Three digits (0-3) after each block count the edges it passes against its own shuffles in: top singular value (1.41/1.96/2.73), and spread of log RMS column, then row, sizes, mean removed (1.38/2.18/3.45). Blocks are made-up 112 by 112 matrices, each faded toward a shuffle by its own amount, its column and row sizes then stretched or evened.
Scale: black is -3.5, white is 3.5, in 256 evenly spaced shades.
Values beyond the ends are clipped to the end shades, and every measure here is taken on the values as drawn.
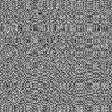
3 0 1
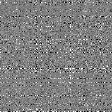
0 2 3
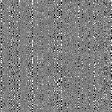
3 3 1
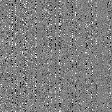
1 3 0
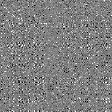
2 2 2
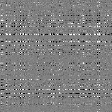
3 2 3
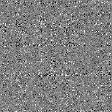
0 2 2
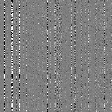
3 3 0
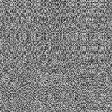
3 1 1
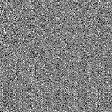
2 1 0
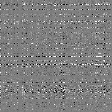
2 2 3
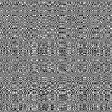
3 0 3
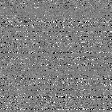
1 1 3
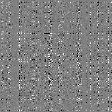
2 3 2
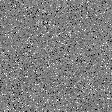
0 0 0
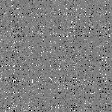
0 2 2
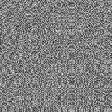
3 0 0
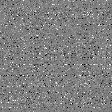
1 0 2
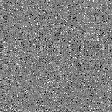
2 0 0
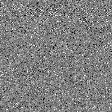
1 0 1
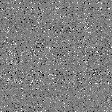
0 1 2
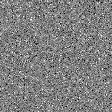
1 0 0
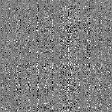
0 3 2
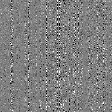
2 3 0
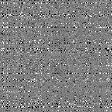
2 2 3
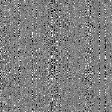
2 3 1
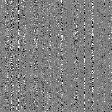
2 3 0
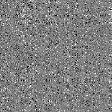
2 2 1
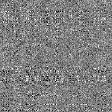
2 2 2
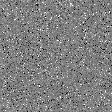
0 1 0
